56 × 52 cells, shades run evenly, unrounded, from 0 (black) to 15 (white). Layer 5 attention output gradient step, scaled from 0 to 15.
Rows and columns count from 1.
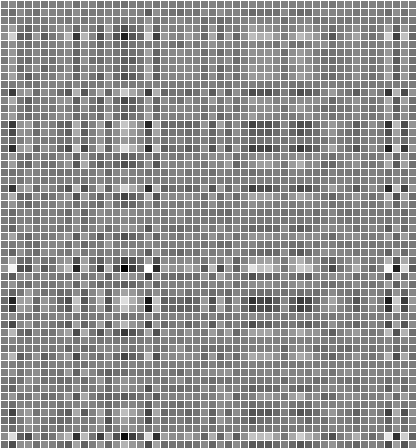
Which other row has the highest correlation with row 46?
23
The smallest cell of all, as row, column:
34, 16
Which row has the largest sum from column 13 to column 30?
19
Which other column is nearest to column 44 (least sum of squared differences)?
40
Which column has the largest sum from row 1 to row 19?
14
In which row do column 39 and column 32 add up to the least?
38
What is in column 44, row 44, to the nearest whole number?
6
